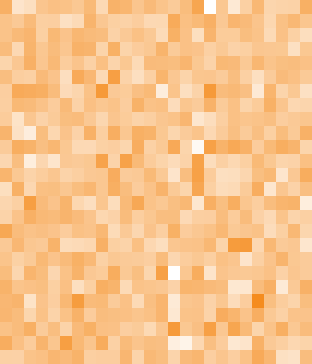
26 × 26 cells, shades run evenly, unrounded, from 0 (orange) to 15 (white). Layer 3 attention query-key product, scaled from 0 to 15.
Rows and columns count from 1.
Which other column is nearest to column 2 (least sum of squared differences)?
9
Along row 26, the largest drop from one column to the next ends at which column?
26
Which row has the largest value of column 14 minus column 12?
7
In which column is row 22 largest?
15
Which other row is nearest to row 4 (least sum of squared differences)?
19
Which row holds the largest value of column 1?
14
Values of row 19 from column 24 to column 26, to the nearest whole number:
5 8 8
